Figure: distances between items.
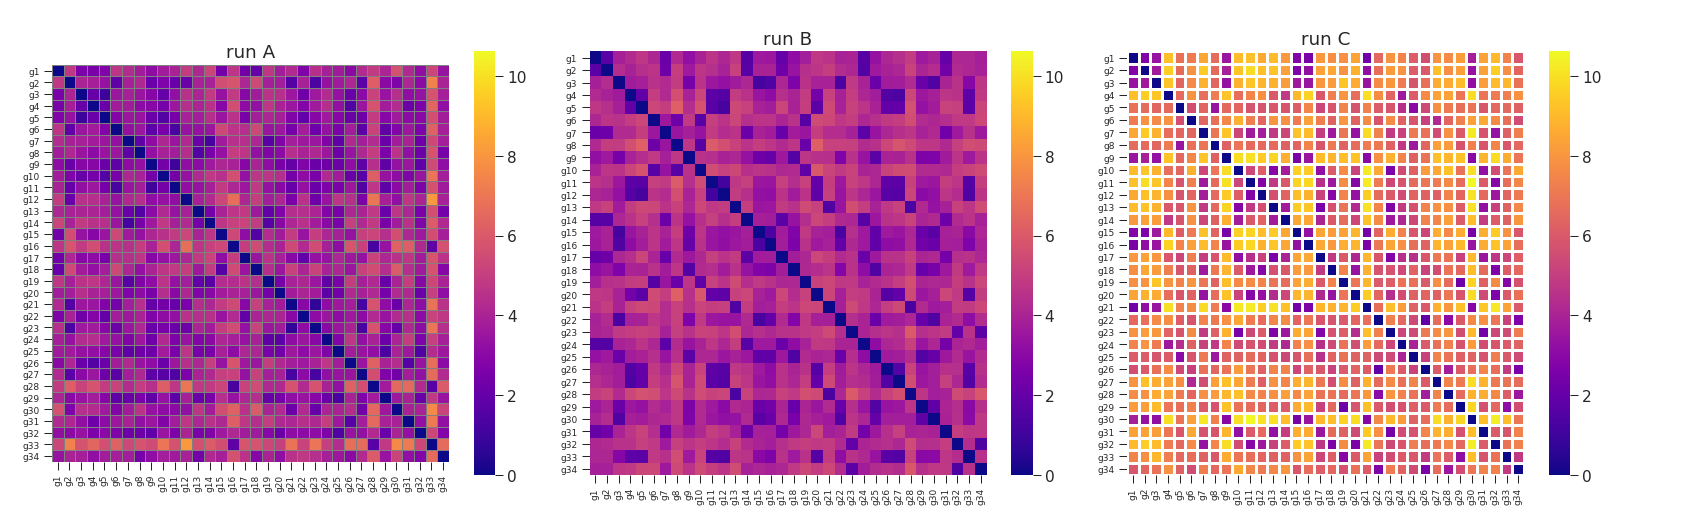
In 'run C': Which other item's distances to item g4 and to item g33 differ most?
g19
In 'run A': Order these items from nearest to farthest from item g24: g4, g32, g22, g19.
g19, g32, g22, g4
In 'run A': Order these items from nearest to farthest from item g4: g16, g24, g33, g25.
g25, g24, g16, g33
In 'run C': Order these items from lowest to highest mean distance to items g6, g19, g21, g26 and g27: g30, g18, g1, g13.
g1, g18, g30, g13
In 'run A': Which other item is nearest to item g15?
g18
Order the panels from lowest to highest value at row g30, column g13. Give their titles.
run B, run A, run C
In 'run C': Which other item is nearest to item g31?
g23
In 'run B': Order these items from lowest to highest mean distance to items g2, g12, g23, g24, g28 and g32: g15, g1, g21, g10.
g1, g15, g21, g10
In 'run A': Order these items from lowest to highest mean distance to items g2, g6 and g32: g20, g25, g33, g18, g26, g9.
g9, g25, g20, g26, g18, g33
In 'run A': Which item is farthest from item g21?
g33
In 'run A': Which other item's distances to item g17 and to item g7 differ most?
g14
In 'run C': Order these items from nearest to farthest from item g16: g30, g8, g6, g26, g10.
g30, g26, g8, g6, g10
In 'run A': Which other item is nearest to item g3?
g5
